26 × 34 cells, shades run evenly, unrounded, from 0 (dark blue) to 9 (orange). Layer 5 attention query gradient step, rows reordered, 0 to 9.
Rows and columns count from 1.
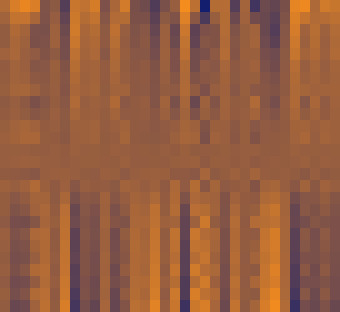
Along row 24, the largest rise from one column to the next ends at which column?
20
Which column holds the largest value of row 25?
28
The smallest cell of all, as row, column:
1, 21
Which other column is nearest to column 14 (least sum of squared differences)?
5
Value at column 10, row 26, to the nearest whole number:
3
